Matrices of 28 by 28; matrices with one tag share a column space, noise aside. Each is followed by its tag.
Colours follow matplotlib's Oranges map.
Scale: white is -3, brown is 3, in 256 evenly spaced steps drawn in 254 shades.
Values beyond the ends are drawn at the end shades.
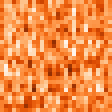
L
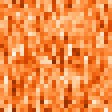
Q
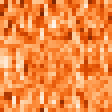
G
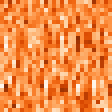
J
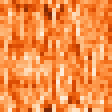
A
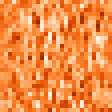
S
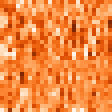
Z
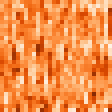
A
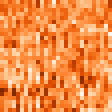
J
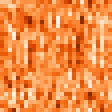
S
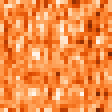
Z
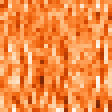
A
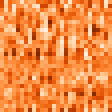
Z
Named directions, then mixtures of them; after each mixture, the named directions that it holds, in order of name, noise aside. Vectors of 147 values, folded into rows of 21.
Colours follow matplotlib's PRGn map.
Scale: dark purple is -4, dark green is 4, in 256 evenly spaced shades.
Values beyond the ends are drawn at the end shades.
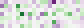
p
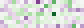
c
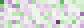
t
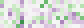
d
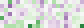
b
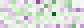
c.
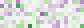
b, p.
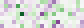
p, t.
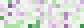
b.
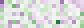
t.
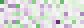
b, t.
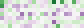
p, t.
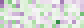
t.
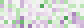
b, d.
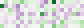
d, p.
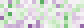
b.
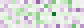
c.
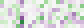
d.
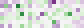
p.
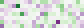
p, t.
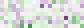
b, d.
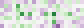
c, p.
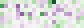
p.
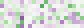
d.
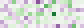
c.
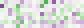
d, p.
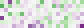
b, t.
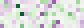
p, t.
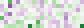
b.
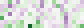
b.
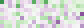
d, t.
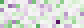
b, t.
